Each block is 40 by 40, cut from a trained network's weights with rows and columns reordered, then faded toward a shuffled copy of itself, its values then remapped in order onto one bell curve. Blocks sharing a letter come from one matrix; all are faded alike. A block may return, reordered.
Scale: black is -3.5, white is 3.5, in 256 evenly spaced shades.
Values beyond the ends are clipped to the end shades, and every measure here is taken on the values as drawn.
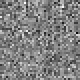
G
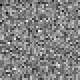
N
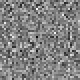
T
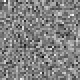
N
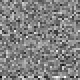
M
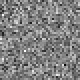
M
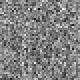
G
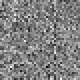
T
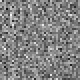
G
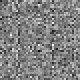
T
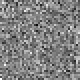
G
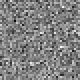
M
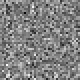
T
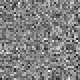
T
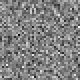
T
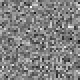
M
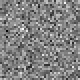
N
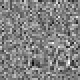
T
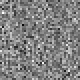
G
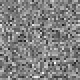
M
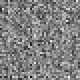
G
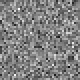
T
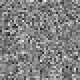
N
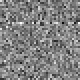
M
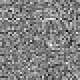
M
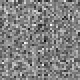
G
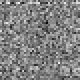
M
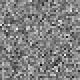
N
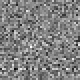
M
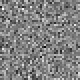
N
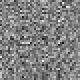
T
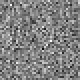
G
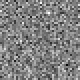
N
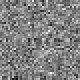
T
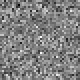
M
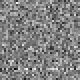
M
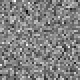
N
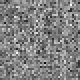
G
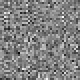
T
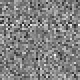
M
